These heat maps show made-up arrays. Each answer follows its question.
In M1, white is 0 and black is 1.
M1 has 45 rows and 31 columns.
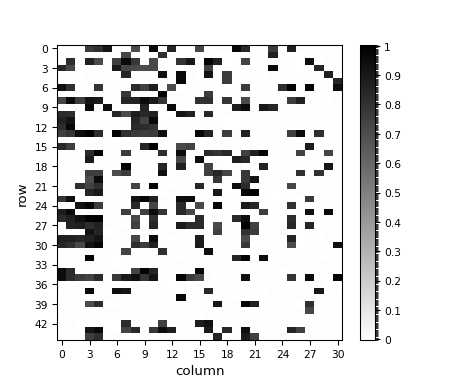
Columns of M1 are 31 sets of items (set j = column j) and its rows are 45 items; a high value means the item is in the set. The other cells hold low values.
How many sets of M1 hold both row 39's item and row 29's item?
3
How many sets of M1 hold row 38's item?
1
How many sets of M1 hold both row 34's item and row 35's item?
6
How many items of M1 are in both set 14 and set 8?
5
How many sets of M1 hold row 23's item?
8
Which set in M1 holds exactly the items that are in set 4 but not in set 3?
24
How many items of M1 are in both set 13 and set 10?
8
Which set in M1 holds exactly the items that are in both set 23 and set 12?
5
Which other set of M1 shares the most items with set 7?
16
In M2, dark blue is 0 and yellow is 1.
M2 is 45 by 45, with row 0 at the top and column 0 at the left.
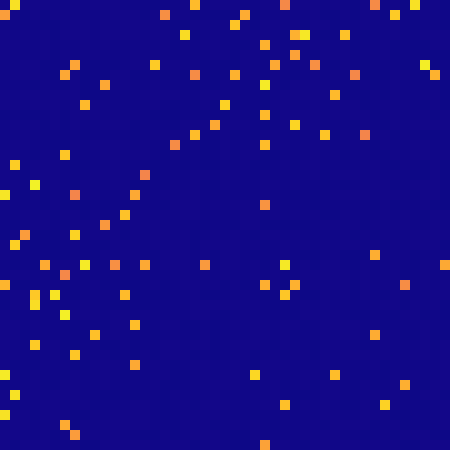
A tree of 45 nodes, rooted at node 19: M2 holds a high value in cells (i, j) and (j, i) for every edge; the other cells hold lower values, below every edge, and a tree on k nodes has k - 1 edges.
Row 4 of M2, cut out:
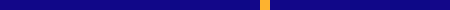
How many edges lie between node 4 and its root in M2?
4
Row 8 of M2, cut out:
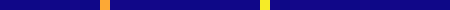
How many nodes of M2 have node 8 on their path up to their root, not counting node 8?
2
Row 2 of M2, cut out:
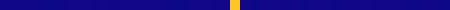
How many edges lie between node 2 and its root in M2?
3
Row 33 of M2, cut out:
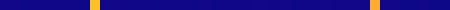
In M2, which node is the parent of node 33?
37
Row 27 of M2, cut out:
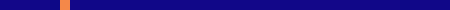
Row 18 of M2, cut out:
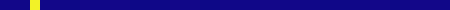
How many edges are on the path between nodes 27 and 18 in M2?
8
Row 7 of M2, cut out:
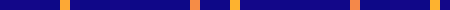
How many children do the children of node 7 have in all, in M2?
5
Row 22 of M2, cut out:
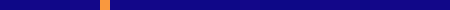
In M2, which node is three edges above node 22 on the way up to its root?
26
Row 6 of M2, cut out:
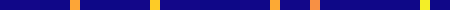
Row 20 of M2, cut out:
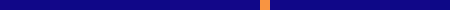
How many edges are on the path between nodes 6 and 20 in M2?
6
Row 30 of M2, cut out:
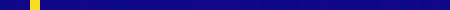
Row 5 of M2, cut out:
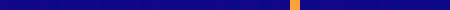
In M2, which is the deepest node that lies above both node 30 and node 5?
29
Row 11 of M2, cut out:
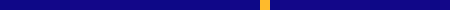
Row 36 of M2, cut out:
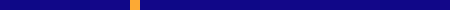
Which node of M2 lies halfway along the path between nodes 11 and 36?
0
